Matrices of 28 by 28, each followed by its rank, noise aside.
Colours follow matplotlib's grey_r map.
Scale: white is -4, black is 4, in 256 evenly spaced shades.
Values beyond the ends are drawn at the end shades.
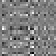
two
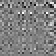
three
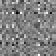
three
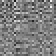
three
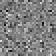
six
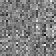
six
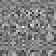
six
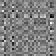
two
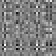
two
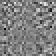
four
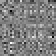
four
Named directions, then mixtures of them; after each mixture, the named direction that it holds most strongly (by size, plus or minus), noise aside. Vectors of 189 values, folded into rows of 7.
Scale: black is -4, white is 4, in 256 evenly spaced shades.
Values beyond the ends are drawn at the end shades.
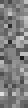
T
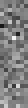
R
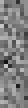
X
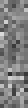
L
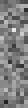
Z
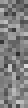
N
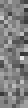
T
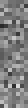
R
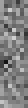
X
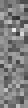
Z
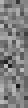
X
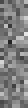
T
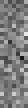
T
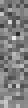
R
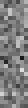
T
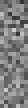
Z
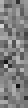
X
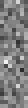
X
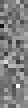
X
